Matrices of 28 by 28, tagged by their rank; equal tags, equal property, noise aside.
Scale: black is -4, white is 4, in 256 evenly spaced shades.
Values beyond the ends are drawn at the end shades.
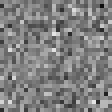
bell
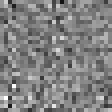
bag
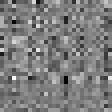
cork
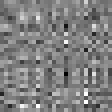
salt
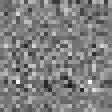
bag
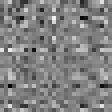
salt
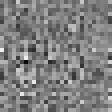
cork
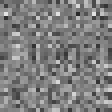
cork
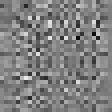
salt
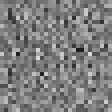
bell
